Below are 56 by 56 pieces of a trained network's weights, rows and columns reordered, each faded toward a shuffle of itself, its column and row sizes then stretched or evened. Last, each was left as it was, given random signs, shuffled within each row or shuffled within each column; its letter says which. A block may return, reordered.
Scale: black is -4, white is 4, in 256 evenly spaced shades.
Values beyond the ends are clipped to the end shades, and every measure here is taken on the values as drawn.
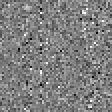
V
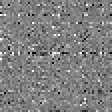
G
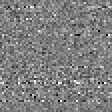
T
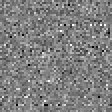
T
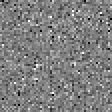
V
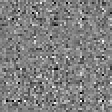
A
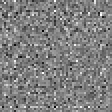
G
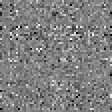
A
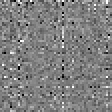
G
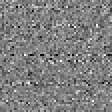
T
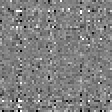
A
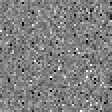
V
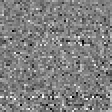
T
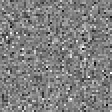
V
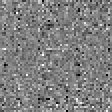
A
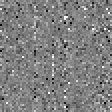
V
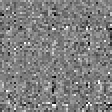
G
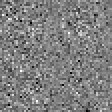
V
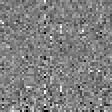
G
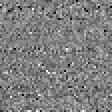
T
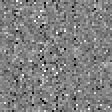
V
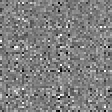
G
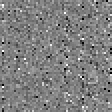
V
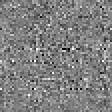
A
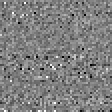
T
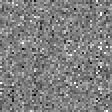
V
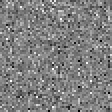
V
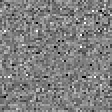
T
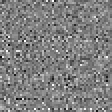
G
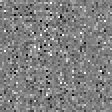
V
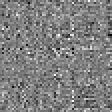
G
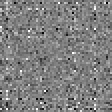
A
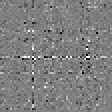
G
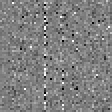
V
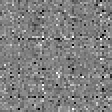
G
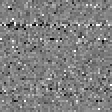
T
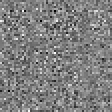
A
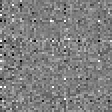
A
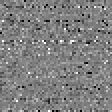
T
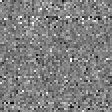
T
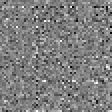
A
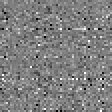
A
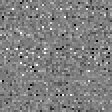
T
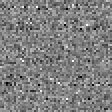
T
